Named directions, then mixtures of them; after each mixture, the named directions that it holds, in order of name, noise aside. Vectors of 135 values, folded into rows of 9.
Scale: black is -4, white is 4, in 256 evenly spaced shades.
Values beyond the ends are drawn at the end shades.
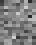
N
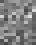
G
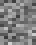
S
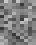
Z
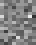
G, N, Z.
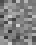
N, S, Z.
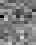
G, S.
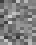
N, S, Z.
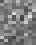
G, Z.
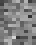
N.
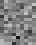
G, N, Z.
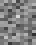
S.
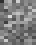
G, N, Z.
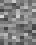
G, N, S.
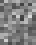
G, S, Z.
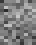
G, N, Z.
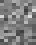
G.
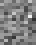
G, N, Z.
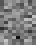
N, Z.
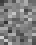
G, N, S.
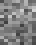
G, N.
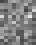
G.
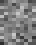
G, N, Z.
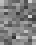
N.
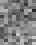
G, N.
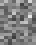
G, N, Z.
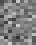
N, S, Z.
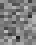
G, N.
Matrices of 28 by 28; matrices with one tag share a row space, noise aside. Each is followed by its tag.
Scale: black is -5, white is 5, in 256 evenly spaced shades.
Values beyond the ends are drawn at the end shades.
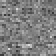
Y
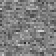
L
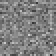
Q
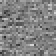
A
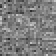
A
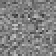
Q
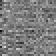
A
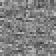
L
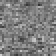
L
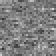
L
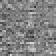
A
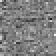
A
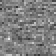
L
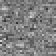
A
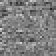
A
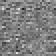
Y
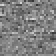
L
